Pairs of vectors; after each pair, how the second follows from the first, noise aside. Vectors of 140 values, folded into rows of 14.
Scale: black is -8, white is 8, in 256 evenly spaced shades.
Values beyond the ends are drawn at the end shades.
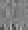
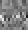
wrapped around, negated, scaled up.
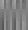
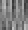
reversed, scaled up.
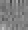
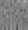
reversed, shrunk.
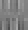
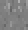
reversed, negated, partly zeroed.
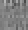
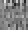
scaled up.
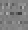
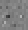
reversed, partly zeroed.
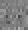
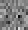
scaled up.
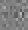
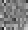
wrapped around, negated, scaled up.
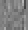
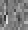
wrapped around, negated, scaled up.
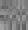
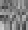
scaled up.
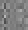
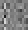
negated, scaled up.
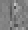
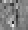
reversed, scaled up.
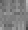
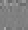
wrapped around, partly zeroed.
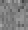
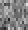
reversed, scaled up.
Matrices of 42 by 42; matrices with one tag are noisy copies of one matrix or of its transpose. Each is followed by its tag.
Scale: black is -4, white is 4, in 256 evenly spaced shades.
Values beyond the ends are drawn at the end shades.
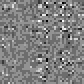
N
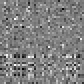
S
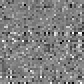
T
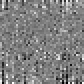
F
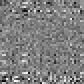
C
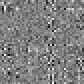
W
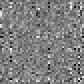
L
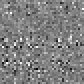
N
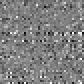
T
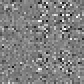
N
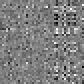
S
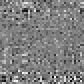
C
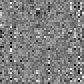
L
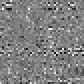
W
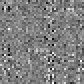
W
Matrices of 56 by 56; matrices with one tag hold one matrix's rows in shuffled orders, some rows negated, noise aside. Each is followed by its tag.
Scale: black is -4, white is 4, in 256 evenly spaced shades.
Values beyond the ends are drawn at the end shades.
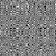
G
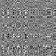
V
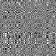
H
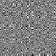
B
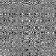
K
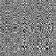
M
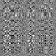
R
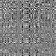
K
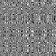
B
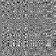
V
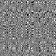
B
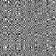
H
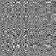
V
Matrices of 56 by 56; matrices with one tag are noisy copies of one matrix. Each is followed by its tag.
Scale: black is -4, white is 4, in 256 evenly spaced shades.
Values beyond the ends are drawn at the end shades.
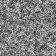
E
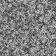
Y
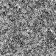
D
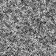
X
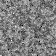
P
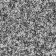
E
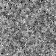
D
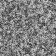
Y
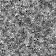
P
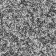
X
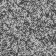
X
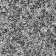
D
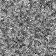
P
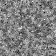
P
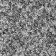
D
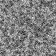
P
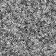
X
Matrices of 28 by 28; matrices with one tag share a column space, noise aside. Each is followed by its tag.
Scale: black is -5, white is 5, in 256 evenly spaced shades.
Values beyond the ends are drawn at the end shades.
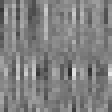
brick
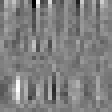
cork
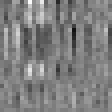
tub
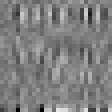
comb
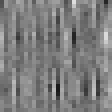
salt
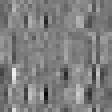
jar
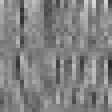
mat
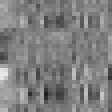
jar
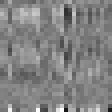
comb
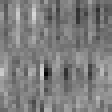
brick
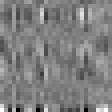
comb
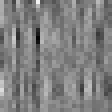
salt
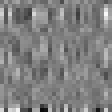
comb
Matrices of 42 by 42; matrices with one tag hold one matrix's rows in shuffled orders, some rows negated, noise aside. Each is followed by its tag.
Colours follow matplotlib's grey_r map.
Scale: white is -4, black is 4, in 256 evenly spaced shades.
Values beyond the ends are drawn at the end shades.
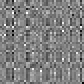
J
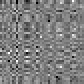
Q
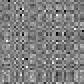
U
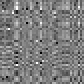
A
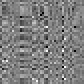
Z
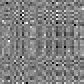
U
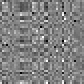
Z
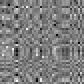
A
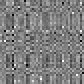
J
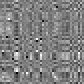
A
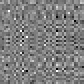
U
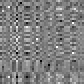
Q
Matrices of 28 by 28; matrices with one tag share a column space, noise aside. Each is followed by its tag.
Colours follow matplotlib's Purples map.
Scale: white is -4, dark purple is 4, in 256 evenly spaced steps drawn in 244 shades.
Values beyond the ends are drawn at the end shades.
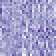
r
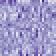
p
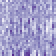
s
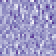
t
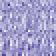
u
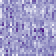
r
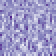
u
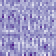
u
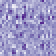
t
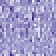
p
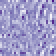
t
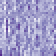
s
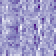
s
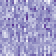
p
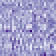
u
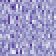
t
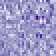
t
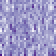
s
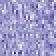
t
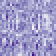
u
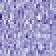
t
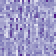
p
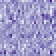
t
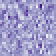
t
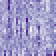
s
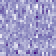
t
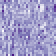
r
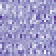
t
